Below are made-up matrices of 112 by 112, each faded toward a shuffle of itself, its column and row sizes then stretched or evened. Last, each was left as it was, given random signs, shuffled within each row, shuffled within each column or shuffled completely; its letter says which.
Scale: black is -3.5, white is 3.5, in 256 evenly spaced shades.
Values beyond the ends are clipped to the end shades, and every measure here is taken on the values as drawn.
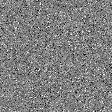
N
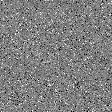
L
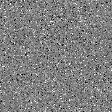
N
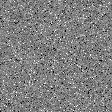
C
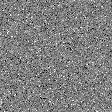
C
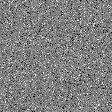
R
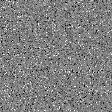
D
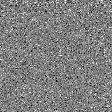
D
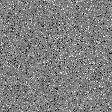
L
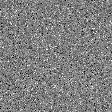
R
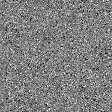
R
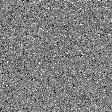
L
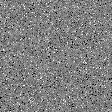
R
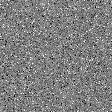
L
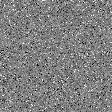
L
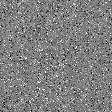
R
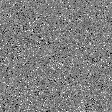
L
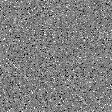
D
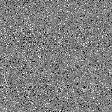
D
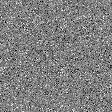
L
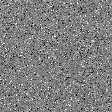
R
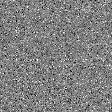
N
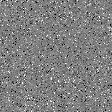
D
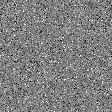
C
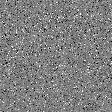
L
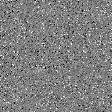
D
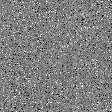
R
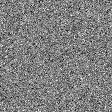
C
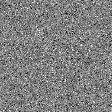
N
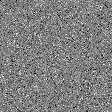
C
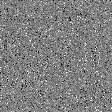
N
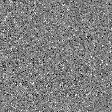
D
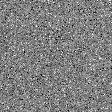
L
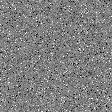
C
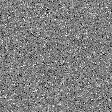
L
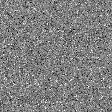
L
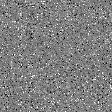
D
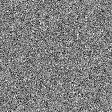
C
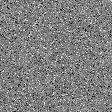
C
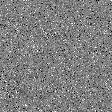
L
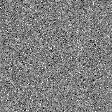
R
